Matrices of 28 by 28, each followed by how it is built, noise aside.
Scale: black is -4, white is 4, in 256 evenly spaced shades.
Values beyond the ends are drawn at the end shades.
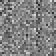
repeating rows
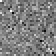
diagonal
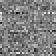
low rank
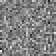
repeating rows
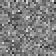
repeating rows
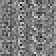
repeating rows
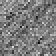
Hankel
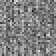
blocks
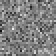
noise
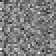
repeating rows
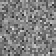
noise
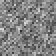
Hankel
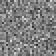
noise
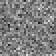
noise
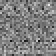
repeating columns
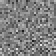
low rank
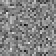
repeating rows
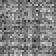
blocks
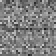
repeating columns
